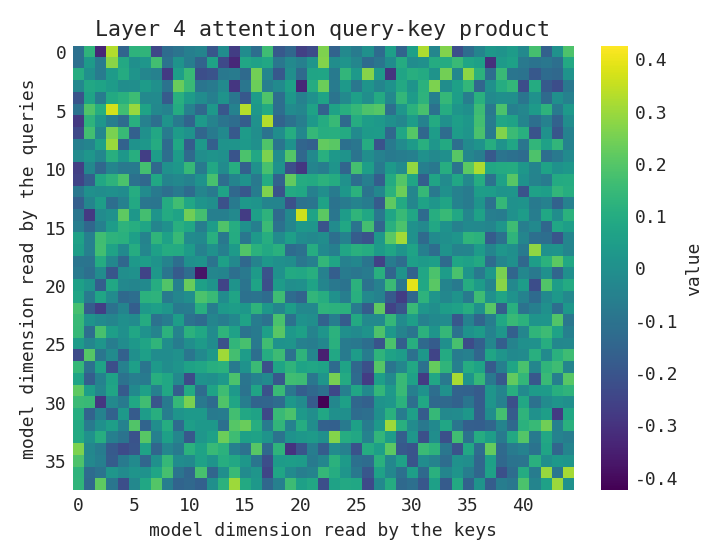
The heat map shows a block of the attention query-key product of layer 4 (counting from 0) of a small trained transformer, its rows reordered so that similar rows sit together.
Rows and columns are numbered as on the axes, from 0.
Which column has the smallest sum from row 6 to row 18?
0
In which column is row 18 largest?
43
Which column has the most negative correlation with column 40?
31
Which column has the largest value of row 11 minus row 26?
22
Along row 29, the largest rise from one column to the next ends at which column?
18
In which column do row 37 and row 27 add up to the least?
26
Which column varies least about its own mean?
24
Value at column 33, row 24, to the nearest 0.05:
0.15
